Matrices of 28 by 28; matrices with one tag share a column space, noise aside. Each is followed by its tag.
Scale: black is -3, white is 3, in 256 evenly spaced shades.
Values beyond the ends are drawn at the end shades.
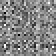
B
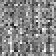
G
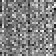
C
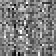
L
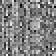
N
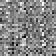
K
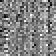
C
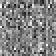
N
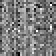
L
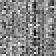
K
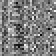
B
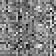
B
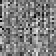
G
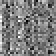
N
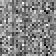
K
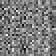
B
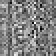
L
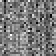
C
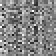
B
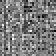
C
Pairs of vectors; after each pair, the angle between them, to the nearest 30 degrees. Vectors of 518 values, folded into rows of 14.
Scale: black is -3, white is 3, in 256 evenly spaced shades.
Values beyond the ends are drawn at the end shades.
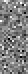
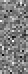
30 degrees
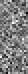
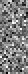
30 degrees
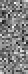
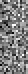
60 degrees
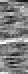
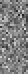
90 degrees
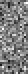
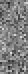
30 degrees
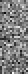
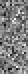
90 degrees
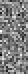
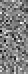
120 degrees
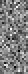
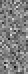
30 degrees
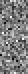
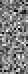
90 degrees
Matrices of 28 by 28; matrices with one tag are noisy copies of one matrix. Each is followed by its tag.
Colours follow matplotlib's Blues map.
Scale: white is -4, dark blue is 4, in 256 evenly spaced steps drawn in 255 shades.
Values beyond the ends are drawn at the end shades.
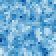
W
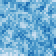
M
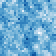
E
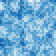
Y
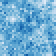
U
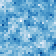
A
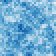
U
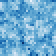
Y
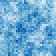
U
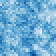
E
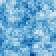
E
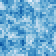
Y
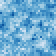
A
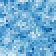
M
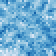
M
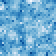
Y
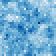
U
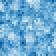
Y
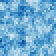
Y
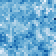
W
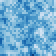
E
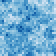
U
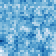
W
